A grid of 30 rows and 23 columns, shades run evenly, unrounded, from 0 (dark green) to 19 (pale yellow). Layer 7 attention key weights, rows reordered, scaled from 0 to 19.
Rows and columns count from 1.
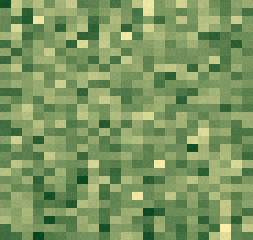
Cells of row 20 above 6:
20
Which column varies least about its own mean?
16
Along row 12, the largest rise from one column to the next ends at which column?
9
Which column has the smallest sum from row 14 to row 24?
7
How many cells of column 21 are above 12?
8
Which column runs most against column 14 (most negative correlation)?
21
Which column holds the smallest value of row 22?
19
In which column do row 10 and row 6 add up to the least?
22
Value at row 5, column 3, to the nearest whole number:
4
